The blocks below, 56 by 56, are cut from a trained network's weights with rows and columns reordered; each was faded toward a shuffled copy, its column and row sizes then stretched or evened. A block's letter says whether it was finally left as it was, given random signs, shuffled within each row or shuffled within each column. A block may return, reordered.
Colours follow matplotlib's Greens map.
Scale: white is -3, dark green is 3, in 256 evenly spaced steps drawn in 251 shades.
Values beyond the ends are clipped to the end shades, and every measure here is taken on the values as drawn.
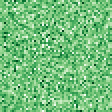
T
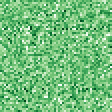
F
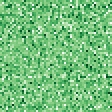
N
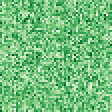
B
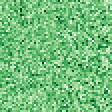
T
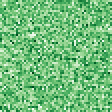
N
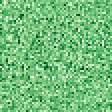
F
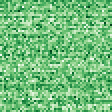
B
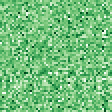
B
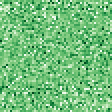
F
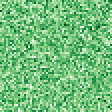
T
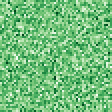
T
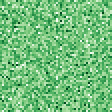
T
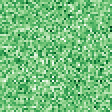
N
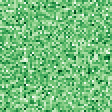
T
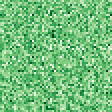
B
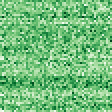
B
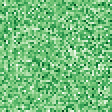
N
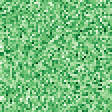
T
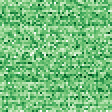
F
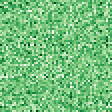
N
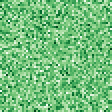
T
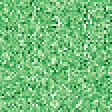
T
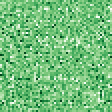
B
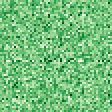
N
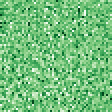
B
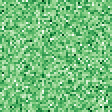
T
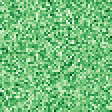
T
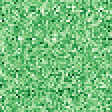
N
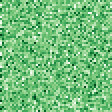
T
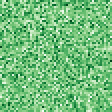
T
